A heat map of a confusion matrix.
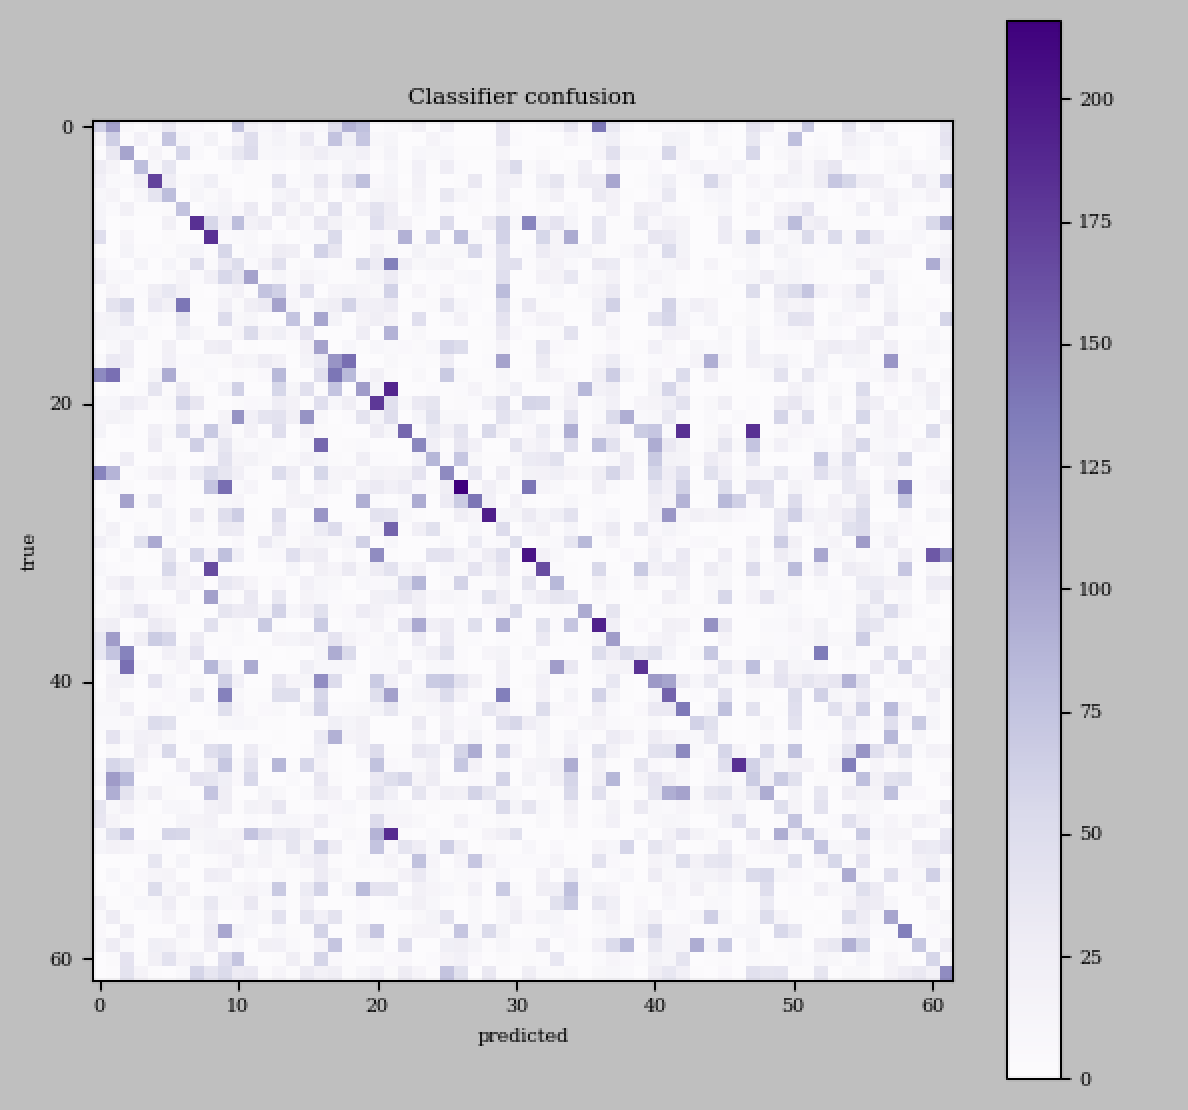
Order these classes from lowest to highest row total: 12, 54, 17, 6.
6, 54, 12, 17
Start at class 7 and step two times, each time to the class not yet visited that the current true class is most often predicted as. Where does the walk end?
60
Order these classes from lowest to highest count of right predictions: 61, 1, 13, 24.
1, 24, 13, 61
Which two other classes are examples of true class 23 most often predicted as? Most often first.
16, 40
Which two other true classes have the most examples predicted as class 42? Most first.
22, 45
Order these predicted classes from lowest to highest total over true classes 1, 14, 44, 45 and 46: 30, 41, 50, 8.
30, 8, 41, 50
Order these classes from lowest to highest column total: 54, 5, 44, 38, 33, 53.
38, 53, 33, 44, 5, 54
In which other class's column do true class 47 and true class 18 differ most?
17
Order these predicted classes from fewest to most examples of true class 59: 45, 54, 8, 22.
8, 22, 45, 54
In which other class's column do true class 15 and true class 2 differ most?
21
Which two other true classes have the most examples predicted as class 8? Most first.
32, 34
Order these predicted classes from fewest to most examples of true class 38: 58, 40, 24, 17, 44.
58, 24, 40, 44, 17
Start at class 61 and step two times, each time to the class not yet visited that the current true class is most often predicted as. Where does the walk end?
0
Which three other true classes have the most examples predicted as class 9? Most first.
26, 41, 58
